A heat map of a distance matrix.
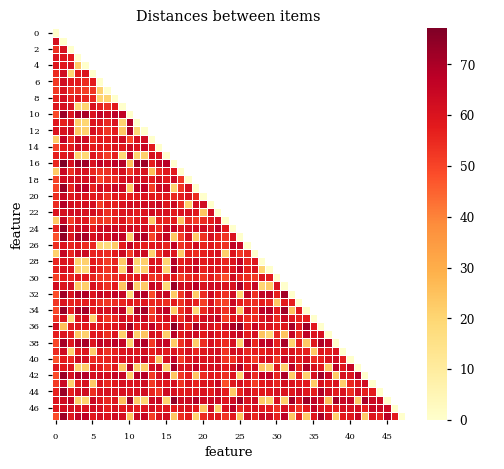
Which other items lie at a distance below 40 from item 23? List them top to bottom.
0, 13, 17, 27
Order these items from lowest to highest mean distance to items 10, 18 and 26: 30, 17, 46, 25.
25, 17, 30, 46
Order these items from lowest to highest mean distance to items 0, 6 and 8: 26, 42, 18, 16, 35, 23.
26, 23, 18, 35, 42, 16
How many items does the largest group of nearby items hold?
12
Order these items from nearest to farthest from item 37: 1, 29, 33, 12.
29, 12, 33, 1
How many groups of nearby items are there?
11
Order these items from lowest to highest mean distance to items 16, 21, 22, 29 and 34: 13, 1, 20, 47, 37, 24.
47, 20, 37, 13, 24, 1
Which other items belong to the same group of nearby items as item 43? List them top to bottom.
2, 5, 35, 39
